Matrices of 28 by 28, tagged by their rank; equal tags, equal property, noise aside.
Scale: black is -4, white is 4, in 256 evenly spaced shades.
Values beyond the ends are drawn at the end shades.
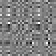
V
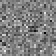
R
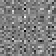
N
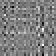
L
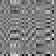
V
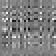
V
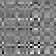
V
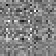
N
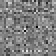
R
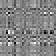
V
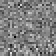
R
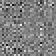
N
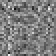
N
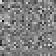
R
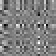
V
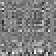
L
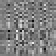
L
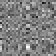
N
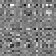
L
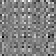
V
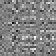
N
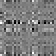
V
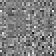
R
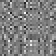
L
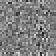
R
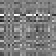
V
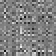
L
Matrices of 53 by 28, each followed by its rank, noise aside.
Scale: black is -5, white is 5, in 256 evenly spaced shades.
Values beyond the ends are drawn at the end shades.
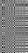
one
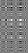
one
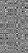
three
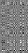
two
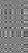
one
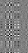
one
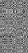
three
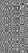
three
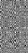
four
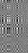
one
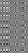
one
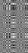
one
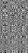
three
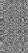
four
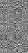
four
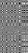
one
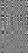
two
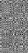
four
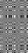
one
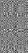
four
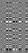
one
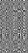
three
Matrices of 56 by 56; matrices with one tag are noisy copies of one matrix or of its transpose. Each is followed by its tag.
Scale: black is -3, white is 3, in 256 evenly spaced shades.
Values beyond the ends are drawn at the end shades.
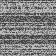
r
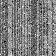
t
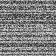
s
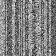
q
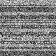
q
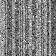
q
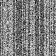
r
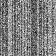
t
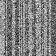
q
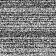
t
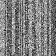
q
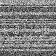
q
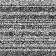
q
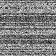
r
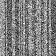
q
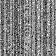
s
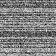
t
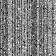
t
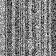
q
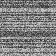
t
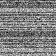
t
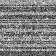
q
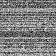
t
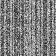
s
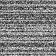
s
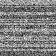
q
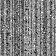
s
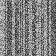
q
